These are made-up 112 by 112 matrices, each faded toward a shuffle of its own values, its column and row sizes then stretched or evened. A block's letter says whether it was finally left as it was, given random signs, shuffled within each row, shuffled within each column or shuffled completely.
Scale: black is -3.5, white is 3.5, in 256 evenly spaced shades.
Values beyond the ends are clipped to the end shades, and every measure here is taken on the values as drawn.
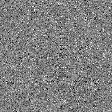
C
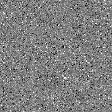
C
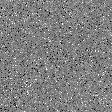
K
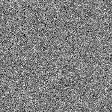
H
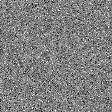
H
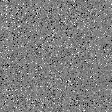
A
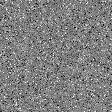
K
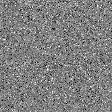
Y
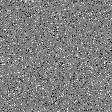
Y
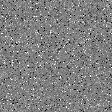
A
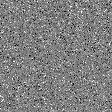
K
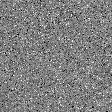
K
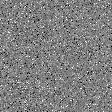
K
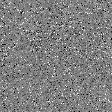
A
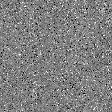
C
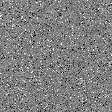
H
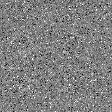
A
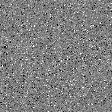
A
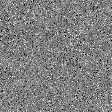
H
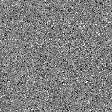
C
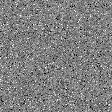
Y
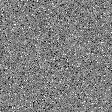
K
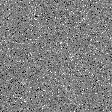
K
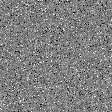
K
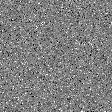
K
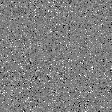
C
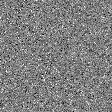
K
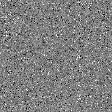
A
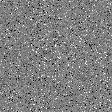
H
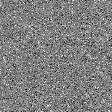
C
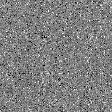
C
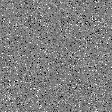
A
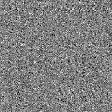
C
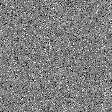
H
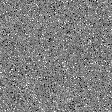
K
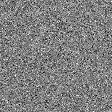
Y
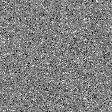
A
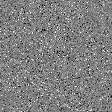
H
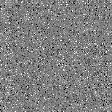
C
